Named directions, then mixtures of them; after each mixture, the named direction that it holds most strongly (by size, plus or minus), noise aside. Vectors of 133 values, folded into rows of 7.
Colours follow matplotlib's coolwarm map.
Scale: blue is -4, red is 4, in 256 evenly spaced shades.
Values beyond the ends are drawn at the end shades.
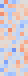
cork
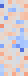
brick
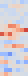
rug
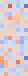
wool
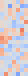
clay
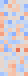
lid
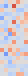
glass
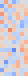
cork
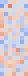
lid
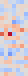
rug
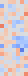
brick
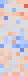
brick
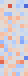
wool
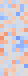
clay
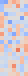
lid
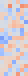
clay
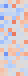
glass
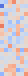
lid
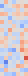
cork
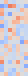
wool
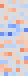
rug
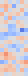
rug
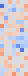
brick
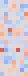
lid
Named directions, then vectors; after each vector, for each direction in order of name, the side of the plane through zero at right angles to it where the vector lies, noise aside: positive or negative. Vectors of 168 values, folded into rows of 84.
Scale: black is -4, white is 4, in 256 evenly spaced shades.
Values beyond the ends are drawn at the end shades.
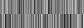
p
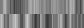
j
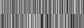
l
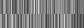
positive, positive, negative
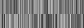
positive, positive, negative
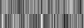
positive, negative, positive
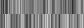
negative, negative, negative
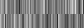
positive, positive, positive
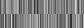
negative, positive, positive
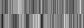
negative, positive, negative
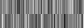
positive, negative, positive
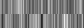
negative, positive, negative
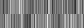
negative, negative, negative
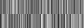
negative, negative, positive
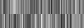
negative, negative, positive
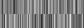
positive, positive, negative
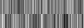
positive, negative, positive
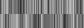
positive, negative, positive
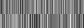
positive, negative, negative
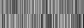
positive, positive, negative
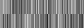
positive, positive, positive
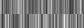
negative, positive, negative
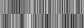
positive, positive, positive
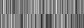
positive, positive, negative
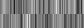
positive, positive, positive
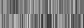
positive, positive, negative
